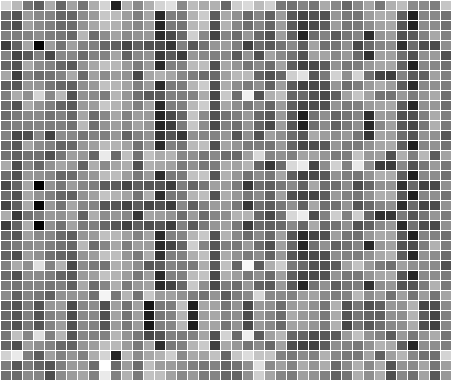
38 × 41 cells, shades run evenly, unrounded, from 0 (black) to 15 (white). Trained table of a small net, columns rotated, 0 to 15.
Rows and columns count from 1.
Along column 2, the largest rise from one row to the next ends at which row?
36
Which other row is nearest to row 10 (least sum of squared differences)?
34
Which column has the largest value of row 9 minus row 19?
4
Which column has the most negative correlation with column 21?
30
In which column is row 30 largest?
10
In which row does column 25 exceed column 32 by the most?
1
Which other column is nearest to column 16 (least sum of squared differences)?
37
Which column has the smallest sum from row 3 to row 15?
15
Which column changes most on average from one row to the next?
23
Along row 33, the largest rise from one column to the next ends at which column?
19
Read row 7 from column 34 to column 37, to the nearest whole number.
9 10 10 6
